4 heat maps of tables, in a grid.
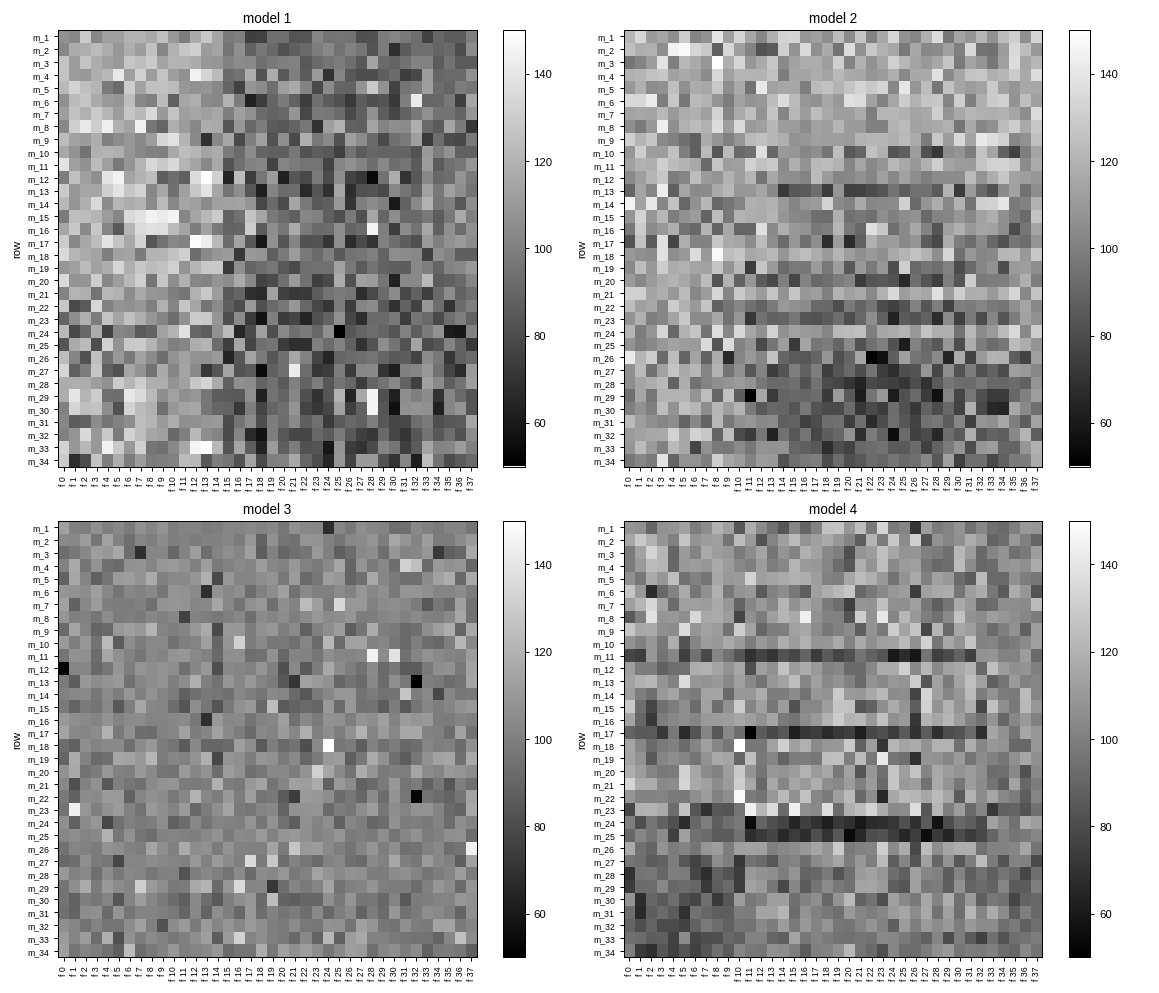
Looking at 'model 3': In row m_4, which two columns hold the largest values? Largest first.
f 31, f 32
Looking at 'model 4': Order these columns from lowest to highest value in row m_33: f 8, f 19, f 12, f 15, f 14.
f 8, f 14, f 19, f 12, f 15
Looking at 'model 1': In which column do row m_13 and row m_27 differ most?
f 13
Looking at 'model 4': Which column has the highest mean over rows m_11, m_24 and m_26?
f 36
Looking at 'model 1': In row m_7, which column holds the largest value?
f 8
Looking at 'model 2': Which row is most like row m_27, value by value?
m_23
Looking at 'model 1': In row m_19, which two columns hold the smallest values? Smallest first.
f 15, f 21
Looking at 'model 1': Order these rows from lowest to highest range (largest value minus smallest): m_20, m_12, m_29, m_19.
m_19, m_20, m_29, m_12
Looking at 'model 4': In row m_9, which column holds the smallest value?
f 27
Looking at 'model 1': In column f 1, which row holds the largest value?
m_29
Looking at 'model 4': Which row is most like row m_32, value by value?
m_31
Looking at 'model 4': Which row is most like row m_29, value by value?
m_28
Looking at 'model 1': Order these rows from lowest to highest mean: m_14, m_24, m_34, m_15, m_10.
m_24, m_34, m_10, m_14, m_15
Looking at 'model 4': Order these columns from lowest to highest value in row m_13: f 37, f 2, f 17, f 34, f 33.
f 33, f 34, f 37, f 17, f 2
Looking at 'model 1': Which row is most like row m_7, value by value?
m_3
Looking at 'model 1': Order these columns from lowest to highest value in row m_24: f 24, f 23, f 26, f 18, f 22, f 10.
f 26, f 23, f 22, f 24, f 18, f 10
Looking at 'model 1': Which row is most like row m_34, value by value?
m_22
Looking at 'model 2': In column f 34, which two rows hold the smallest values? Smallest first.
m_30, m_29
